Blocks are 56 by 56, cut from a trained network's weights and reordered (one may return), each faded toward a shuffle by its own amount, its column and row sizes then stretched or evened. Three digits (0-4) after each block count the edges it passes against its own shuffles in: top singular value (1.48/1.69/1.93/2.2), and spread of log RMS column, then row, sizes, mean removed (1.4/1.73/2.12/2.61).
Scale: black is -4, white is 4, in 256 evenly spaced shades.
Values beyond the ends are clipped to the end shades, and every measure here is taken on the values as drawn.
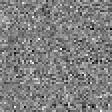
0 0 3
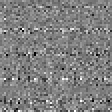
1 1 4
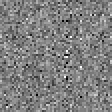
1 2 2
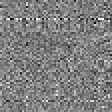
4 2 2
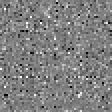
0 1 2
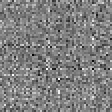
3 2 2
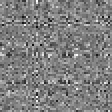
4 3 3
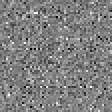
1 1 2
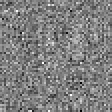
2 0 0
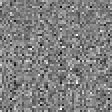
3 2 2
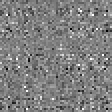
1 2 3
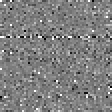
2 1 2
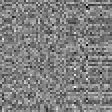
4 1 0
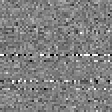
3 0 3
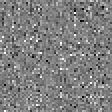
0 2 0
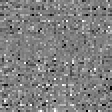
1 1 3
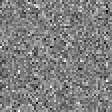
0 2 0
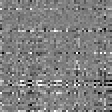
4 3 4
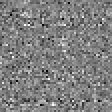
1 2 3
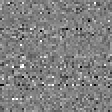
0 2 3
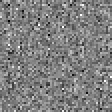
0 2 0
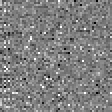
0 1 0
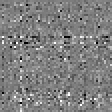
0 3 3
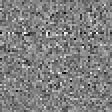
0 1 2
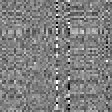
4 3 0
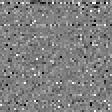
2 1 3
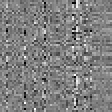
3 4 0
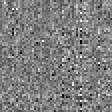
1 2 0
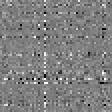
2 2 4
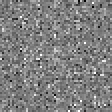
0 2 0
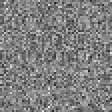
3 0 0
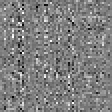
2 4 0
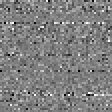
0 0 4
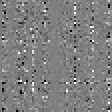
1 4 1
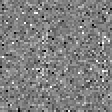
0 0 1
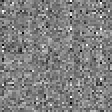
1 2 2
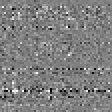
1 1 4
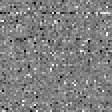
1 0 2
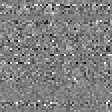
0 1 4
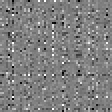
1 4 2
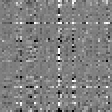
4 4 3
